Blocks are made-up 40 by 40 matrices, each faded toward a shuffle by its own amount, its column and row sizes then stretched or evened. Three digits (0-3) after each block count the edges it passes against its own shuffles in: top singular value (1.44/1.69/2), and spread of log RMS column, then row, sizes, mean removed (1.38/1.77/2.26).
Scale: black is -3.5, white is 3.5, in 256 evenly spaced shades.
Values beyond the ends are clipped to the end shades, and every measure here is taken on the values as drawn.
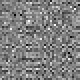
3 1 0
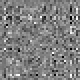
3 2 2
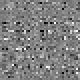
1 1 3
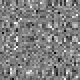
3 1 0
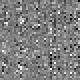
0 3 1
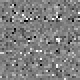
0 1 2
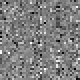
1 3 0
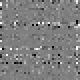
1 2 3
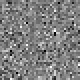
1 2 0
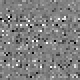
1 0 3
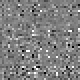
0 2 3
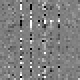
2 3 1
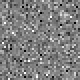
0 0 0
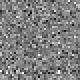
1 0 1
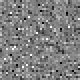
0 0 0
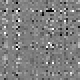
2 3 3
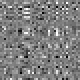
3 2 3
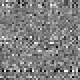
2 0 3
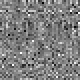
3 0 1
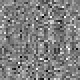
2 0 0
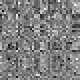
3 1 2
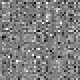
3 1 2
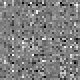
0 3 3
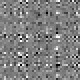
3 3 3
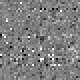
1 0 2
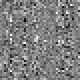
0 3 0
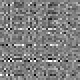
3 1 3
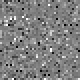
0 0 1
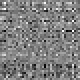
3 1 3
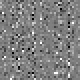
1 3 0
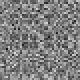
3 0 0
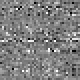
2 0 3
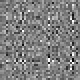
3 3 1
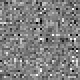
0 2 3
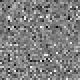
0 1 2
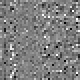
0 3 0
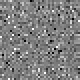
2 0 0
